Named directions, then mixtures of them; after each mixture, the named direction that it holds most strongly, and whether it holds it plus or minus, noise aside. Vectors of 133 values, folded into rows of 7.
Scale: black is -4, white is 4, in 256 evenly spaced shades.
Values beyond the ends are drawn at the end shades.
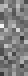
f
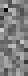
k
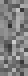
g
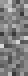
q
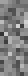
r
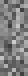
g, plus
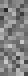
k, plus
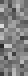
f, plus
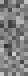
f, minus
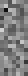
k, plus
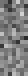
q, minus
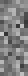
r, minus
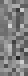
g, minus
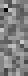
k, plus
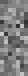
r, minus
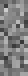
r, minus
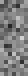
f, minus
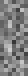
g, minus
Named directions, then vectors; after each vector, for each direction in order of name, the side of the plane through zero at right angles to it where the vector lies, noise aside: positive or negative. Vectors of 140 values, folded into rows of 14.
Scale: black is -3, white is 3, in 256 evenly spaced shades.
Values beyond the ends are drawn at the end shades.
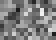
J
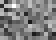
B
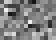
negative, positive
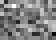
positive, positive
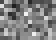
negative, positive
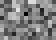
positive, negative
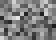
positive, negative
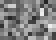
positive, positive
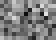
positive, negative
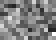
negative, negative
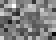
positive, positive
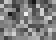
negative, positive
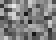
positive, negative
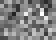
negative, positive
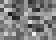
negative, positive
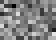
negative, negative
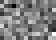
negative, negative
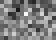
negative, positive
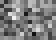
positive, negative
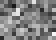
negative, negative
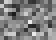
negative, positive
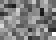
negative, negative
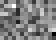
positive, positive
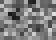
negative, positive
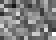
negative, negative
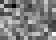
negative, negative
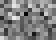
positive, negative
